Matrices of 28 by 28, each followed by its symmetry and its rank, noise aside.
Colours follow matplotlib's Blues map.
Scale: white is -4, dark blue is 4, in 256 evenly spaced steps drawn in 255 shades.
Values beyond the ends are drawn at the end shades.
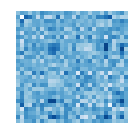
symmetric, rank three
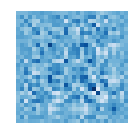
symmetric, rank four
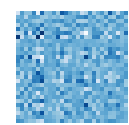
no symmetry, rank three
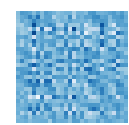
antisymmetric, rank two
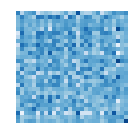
no symmetry, rank three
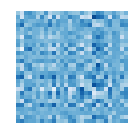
no symmetry, rank two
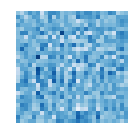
no symmetry, rank four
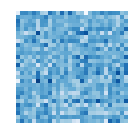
no symmetry, rank four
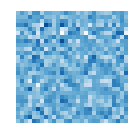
no symmetry, rank four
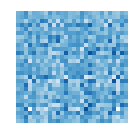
no symmetry, rank four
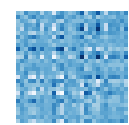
antisymmetric, rank two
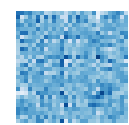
symmetric, rank four
